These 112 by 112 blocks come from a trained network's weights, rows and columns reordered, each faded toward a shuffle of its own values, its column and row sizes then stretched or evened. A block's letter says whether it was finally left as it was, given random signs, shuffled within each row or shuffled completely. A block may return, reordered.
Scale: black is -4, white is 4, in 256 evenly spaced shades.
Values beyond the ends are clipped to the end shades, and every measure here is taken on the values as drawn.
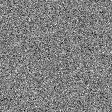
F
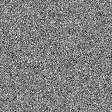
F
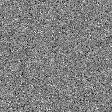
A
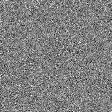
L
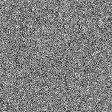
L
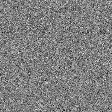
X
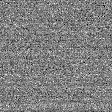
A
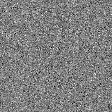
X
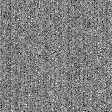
L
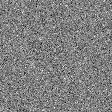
F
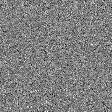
X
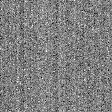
L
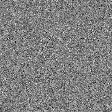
X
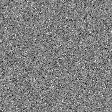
A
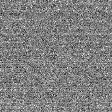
L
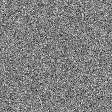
F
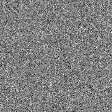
X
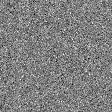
F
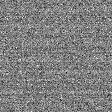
A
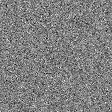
F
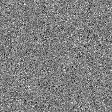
X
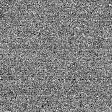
A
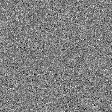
X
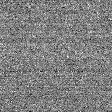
A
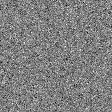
F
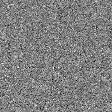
X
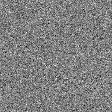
X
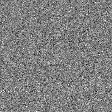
X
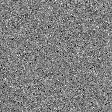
F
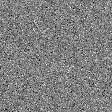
F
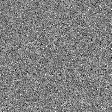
X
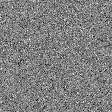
F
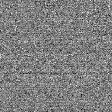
L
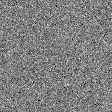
A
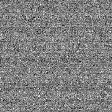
L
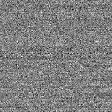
L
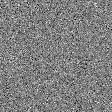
F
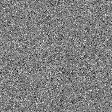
X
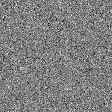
A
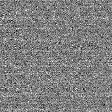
L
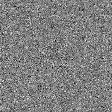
X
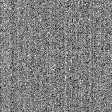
L
